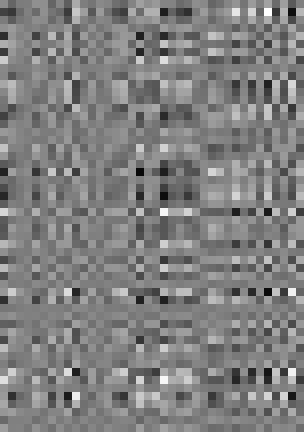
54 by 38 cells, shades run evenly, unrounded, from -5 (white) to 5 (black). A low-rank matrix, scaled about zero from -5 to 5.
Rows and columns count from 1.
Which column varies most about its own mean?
21
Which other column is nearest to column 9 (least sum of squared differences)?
16
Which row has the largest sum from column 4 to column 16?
2
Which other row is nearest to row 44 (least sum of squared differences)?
19
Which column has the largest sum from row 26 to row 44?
10
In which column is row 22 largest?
18
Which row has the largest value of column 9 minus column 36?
50
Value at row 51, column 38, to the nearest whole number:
1
